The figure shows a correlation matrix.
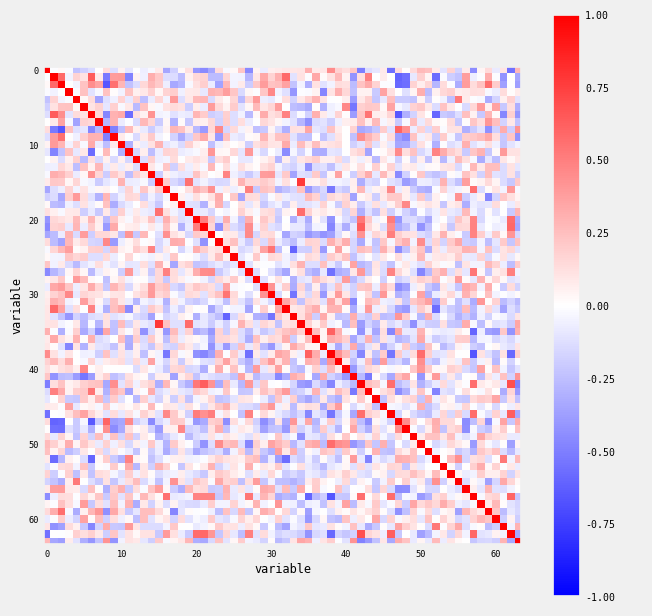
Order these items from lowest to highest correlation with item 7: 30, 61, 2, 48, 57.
61, 48, 30, 57, 2
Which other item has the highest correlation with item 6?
1
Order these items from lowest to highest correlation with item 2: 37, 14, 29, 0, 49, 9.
37, 0, 49, 14, 29, 9
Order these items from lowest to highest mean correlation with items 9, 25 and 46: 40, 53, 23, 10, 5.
23, 10, 40, 53, 5
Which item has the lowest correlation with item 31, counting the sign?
41
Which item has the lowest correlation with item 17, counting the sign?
59
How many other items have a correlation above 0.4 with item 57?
8
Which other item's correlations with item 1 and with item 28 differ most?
52
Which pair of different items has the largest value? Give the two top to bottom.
15, 34
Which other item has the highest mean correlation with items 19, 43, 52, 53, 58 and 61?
11
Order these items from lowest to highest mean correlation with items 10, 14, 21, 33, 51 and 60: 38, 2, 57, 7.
38, 57, 7, 2
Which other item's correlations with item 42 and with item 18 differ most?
21
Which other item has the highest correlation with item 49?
58
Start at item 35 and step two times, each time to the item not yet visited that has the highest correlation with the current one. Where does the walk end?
50
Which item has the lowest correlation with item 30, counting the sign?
33
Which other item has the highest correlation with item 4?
55
